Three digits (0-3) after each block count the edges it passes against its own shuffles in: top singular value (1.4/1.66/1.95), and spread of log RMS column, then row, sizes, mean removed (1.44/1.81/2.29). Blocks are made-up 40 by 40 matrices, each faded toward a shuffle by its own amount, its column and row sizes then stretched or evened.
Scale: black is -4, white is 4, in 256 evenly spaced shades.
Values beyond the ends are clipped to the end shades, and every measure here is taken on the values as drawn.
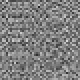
3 1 1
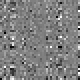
3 3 1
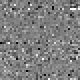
0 0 2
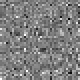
3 2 1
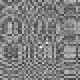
3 0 1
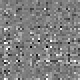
2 3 3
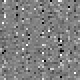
0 3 0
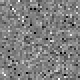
0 0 0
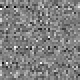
1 1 2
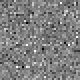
0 0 1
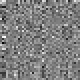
3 2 1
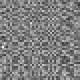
3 1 1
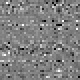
2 1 3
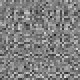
3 0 2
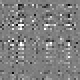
3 2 3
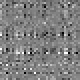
3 2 3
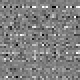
2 1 3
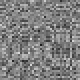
3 0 2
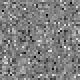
2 0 0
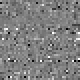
0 1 2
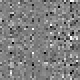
2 3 0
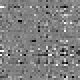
2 2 3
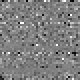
0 0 3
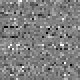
1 0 3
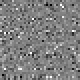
2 1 2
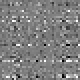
3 2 3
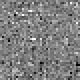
0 1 1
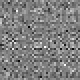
3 0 1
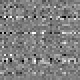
3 1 3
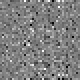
2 1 1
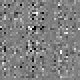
1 3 2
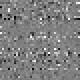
1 2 3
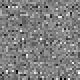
1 0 1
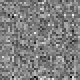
2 1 1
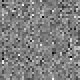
0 3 0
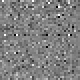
0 1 2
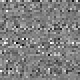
1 0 3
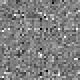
1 1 1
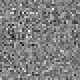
0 1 1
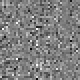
0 2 0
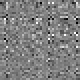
3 2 2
